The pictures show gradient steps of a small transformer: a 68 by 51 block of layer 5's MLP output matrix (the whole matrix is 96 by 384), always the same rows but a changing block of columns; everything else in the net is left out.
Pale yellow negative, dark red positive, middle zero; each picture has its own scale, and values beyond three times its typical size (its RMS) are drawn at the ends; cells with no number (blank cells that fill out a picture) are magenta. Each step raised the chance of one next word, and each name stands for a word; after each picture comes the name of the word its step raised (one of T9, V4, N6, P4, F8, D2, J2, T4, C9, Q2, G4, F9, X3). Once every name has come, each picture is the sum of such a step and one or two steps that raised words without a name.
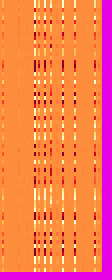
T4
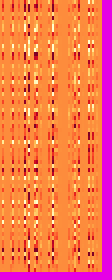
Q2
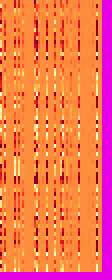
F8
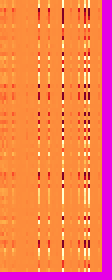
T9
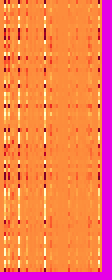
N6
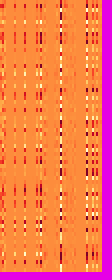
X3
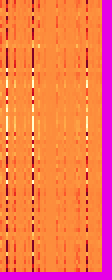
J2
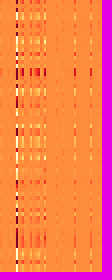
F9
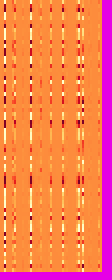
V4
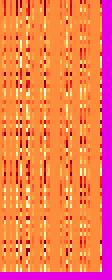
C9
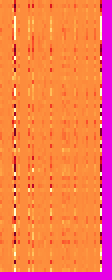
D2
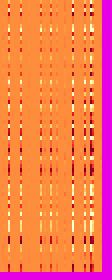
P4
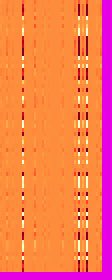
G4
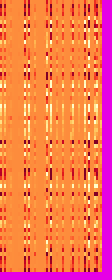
J2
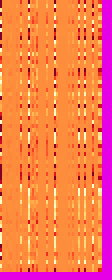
N6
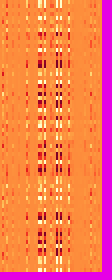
T4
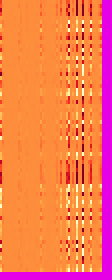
C9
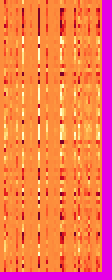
J2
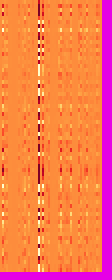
P4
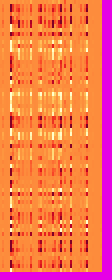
Q2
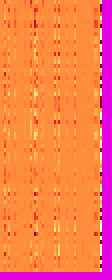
V4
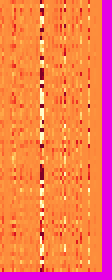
N6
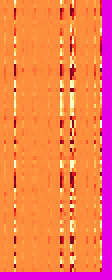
G4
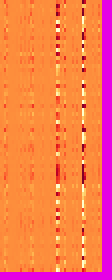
N6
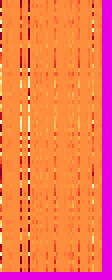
J2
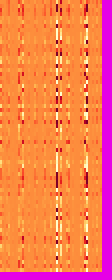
V4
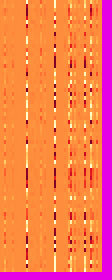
T4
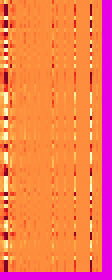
G4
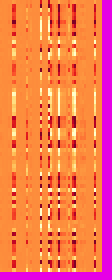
D2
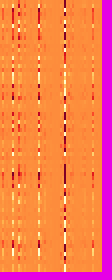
T9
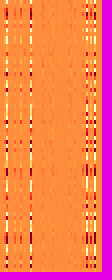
P4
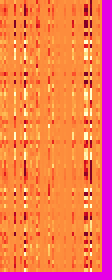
C9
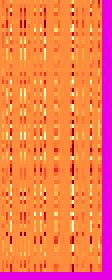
P4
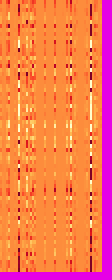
J2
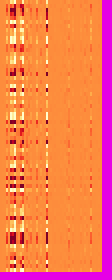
D2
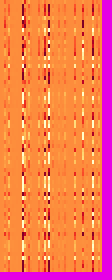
G4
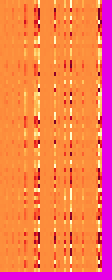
T4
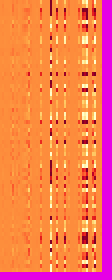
C9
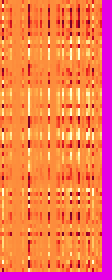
N6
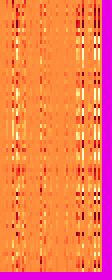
P4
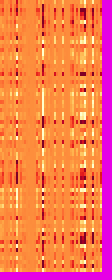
C9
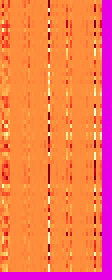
F8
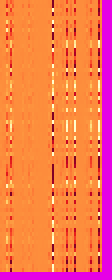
J2
